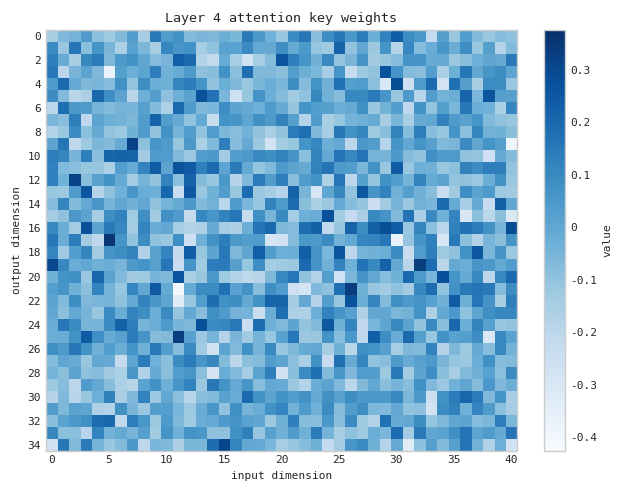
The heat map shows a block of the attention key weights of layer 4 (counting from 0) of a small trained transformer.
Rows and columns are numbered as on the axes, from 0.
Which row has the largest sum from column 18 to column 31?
16
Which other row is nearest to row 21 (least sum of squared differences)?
22
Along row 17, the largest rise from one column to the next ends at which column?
5
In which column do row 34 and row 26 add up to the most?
15
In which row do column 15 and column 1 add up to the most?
34
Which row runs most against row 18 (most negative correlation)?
20
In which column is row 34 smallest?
31
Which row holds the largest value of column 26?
21
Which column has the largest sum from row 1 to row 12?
12
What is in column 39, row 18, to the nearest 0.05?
0.05
